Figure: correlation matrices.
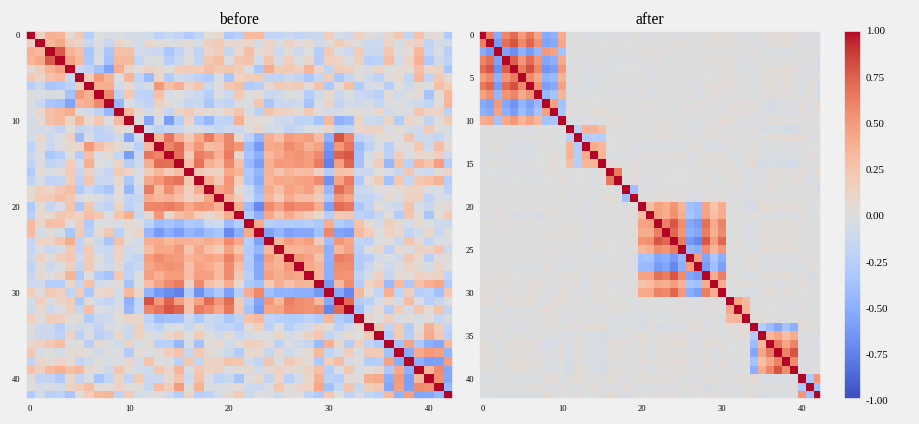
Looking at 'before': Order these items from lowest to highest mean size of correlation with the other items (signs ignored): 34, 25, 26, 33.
34, 33, 25, 26
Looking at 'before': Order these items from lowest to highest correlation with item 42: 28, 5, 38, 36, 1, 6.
28, 1, 5, 6, 36, 38
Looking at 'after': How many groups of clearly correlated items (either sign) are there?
8
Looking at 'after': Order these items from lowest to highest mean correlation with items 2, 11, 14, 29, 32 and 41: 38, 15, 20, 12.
12, 38, 20, 15
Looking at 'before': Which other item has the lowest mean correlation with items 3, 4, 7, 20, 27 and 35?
23
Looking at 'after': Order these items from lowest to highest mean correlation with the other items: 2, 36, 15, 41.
2, 41, 15, 36
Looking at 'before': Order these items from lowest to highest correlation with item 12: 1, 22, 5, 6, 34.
5, 22, 34, 6, 1
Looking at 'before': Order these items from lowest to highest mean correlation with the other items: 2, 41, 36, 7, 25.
36, 7, 2, 41, 25
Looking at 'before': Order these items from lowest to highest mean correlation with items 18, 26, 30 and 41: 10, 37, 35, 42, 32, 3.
42, 10, 35, 37, 3, 32
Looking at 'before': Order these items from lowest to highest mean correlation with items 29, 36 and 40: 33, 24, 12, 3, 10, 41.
10, 3, 33, 24, 12, 41
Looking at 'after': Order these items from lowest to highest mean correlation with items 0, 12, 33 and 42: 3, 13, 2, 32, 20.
2, 13, 20, 32, 3
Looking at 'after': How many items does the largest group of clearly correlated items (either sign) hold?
11
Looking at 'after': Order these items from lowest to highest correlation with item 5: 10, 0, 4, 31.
31, 10, 0, 4
